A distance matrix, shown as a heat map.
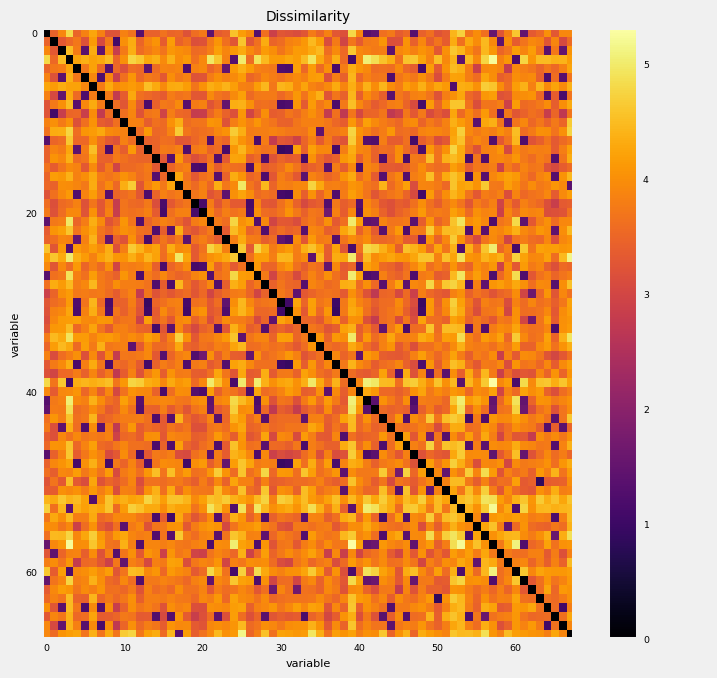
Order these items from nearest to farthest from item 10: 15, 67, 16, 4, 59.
59, 4, 15, 16, 67
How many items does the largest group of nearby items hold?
10
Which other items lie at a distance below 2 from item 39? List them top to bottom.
3, 24, 53, 60
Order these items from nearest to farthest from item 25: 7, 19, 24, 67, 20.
19, 20, 7, 24, 67
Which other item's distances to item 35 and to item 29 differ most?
11
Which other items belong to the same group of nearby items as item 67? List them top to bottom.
17
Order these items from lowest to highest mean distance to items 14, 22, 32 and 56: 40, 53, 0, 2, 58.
0, 40, 58, 2, 53
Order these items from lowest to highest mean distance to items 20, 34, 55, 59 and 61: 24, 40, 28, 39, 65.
40, 65, 28, 24, 39
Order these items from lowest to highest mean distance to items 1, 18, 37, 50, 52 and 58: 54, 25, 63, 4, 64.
4, 63, 64, 54, 25
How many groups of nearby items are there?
15
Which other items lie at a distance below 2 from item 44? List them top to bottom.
2, 5, 7, 64, 66
